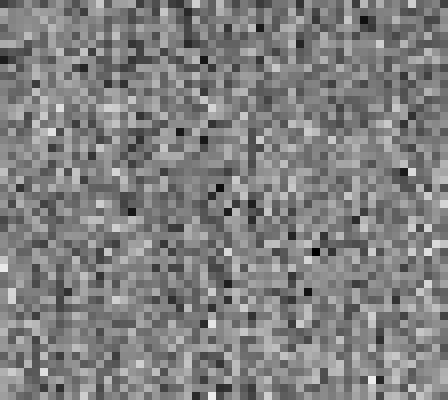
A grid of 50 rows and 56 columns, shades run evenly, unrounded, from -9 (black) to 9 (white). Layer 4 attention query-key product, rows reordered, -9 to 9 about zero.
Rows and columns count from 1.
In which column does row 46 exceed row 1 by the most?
18
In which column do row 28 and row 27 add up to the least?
32
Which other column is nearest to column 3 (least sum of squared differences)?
56
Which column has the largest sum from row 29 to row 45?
30
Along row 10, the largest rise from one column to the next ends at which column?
52
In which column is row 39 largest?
31
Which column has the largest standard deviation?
27
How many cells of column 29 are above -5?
45
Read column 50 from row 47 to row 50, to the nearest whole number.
4 5 1 4
